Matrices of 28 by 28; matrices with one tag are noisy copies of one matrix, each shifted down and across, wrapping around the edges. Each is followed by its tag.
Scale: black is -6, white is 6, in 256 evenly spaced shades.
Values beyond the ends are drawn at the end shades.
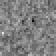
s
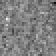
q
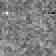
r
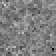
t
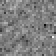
t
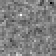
s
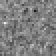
s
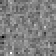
q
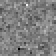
t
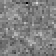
r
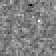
q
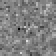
t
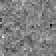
t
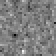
q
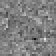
r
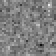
q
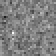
q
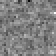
s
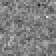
t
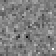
s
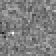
r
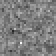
t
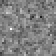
s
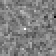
s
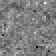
t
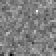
s
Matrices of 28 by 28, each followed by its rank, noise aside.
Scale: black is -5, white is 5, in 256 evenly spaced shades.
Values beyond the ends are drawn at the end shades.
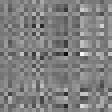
two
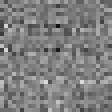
four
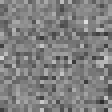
six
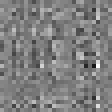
three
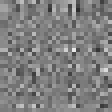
four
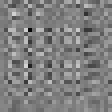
two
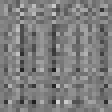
two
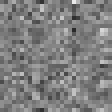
four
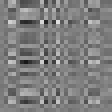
one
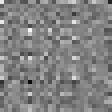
three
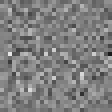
six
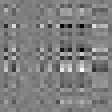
one
